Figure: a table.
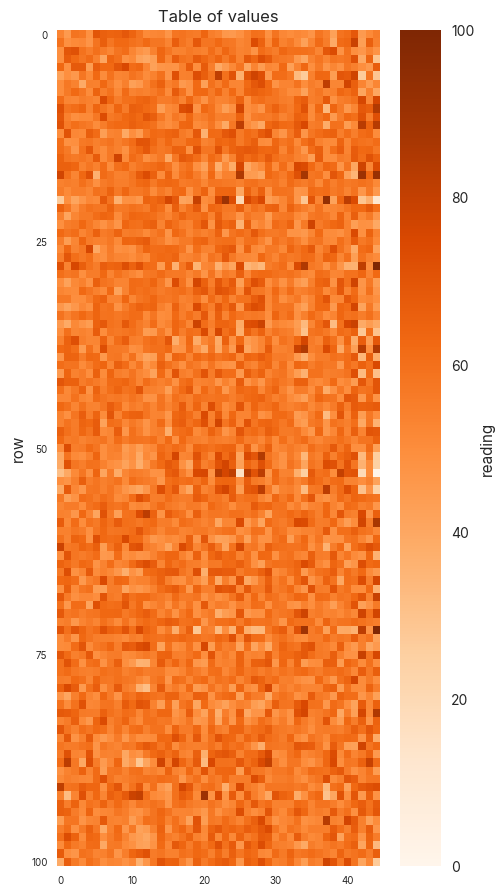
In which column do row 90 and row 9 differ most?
37
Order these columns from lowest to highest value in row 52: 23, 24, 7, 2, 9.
9, 7, 2, 24, 23
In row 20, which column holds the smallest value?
44
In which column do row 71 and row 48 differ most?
15
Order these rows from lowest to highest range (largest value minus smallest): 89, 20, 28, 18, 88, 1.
18, 89, 1, 88, 28, 20
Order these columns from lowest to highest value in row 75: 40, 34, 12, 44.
40, 12, 34, 44
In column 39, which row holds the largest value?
53
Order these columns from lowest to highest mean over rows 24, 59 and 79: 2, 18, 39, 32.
39, 32, 18, 2
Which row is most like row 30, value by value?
33
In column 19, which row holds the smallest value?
72
